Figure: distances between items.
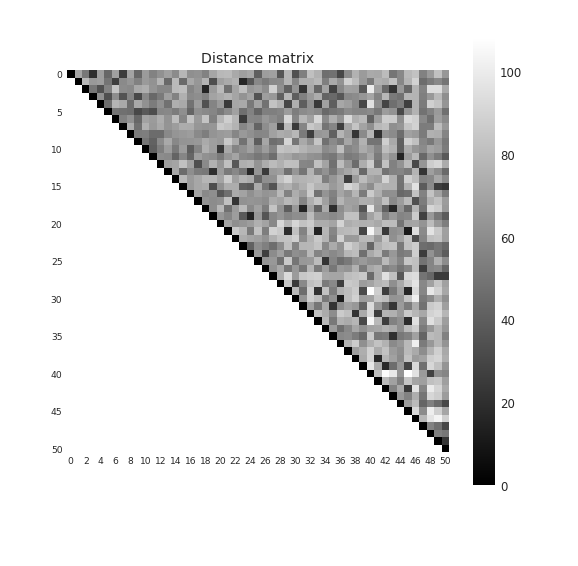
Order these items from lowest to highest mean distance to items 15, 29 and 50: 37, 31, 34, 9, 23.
23, 31, 9, 34, 37
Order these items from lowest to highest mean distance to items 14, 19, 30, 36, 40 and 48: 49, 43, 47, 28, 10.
47, 28, 49, 10, 43
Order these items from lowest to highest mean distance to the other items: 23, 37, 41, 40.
23, 41, 37, 40
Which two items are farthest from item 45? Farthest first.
40, 48
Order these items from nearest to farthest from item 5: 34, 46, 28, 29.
34, 28, 29, 46
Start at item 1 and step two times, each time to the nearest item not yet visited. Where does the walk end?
6
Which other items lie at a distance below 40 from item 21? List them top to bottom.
4, 29, 33, 39, 42, 45
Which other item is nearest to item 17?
22
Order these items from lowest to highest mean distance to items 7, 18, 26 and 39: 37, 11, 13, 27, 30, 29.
13, 29, 30, 11, 37, 27
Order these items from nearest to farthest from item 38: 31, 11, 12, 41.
41, 12, 11, 31
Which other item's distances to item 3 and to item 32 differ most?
0
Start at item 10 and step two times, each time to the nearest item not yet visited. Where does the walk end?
16
